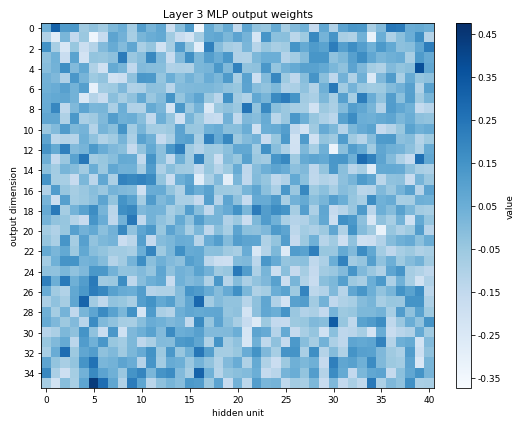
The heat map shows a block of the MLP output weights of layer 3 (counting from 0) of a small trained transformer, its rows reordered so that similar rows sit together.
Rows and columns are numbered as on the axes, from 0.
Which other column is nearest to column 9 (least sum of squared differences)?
6
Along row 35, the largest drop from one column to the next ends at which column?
35
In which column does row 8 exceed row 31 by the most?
21
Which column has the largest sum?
11
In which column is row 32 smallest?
39
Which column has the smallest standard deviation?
12
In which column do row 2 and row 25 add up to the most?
0
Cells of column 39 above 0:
17
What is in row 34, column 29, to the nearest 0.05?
-0.1
